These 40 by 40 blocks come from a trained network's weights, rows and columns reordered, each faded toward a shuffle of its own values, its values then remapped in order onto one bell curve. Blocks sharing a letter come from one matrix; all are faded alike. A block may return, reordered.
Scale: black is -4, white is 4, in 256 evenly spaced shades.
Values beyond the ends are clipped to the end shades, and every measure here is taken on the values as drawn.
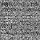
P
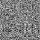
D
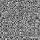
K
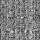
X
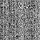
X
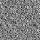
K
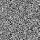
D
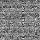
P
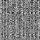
X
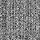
X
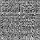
P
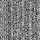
X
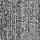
X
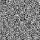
D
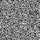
D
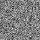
D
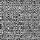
P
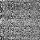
P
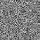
D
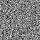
D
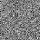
D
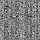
X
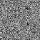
D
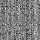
X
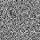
D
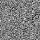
D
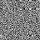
K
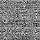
P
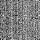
X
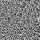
D
